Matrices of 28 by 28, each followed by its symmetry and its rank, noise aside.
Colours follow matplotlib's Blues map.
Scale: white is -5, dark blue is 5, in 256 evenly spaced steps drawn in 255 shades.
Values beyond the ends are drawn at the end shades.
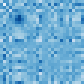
symmetric, rank three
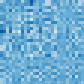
symmetric, rank three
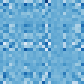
no symmetry, rank two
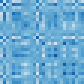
symmetric, rank two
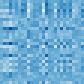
antisymmetric, rank two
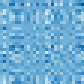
antisymmetric, rank two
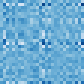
no symmetry, rank two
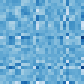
antisymmetric, rank two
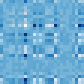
symmetric, rank one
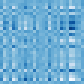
no symmetry, rank one
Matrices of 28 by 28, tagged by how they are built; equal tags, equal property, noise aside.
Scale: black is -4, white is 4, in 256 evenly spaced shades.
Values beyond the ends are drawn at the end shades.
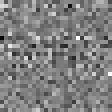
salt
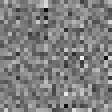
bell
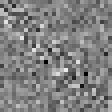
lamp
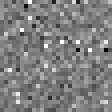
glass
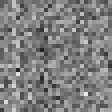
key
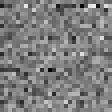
salt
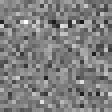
salt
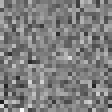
bell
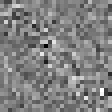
lamp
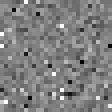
glass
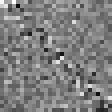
lamp
